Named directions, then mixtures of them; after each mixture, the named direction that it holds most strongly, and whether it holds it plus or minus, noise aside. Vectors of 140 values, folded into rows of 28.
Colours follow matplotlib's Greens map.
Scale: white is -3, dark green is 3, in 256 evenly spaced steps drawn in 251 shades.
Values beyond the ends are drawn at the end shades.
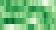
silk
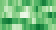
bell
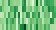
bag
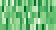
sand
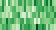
sand, plus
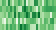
bag, plus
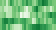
bell, plus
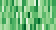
sand, minus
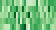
bag, plus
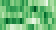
silk, plus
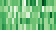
bag, minus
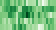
bell, minus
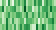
sand, plus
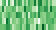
sand, plus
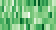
sand, plus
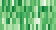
sand, plus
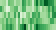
bag, plus
